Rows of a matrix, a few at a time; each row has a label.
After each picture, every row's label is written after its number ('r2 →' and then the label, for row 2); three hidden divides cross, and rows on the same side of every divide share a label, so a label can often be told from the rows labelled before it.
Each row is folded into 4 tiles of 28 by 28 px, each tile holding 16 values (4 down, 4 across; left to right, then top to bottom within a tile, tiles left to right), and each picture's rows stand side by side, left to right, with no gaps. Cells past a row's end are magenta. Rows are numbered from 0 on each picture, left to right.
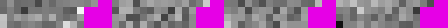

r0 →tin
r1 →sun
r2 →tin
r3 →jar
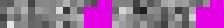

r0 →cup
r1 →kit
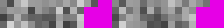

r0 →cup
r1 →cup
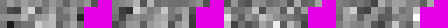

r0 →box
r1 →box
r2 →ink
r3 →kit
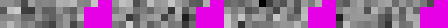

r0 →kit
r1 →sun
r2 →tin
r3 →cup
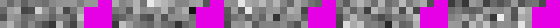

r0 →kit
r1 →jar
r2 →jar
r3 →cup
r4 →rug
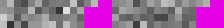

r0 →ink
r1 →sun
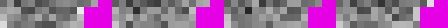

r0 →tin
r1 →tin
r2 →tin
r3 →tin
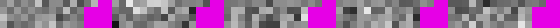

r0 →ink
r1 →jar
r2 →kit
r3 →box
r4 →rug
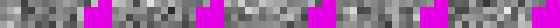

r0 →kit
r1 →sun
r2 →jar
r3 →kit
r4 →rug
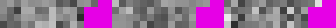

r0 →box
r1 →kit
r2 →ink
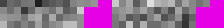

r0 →tin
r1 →sun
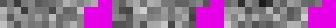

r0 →tin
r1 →box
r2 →tin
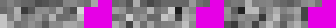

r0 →tin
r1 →rug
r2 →box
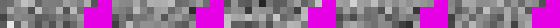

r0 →cup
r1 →jar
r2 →tin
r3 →jar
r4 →cup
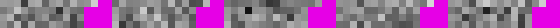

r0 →sun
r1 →ink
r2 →tin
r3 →sun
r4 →sun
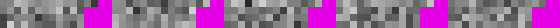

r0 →cup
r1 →tin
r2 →sun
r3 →sun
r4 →rug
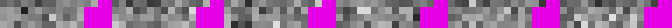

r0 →tin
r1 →tin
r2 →ink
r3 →box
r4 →rug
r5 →rug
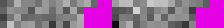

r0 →cup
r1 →jar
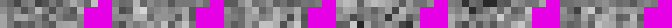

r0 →tin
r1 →box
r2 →box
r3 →sun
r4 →tin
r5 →box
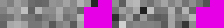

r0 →cup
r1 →cup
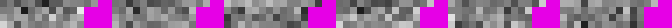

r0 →tin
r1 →tin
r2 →jar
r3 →tin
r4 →ink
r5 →sun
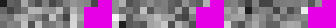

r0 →rug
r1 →ink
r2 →tin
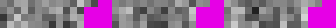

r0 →cup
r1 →kit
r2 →kit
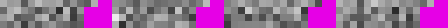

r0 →sun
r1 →ink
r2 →jar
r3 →sun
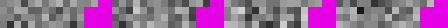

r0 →sun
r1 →box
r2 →kit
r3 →tin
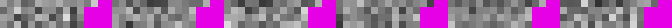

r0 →sun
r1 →tin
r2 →tin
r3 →cup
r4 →tin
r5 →rug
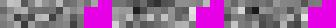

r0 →sun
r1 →tin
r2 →kit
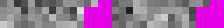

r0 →tin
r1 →box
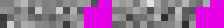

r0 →cup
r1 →sun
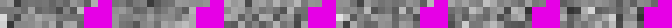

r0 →ink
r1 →tin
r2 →sun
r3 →ink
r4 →jar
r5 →box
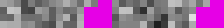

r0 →kit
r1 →kit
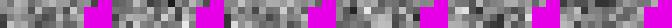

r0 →cup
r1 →rug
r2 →cup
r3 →box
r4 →kit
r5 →tin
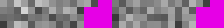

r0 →jar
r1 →cup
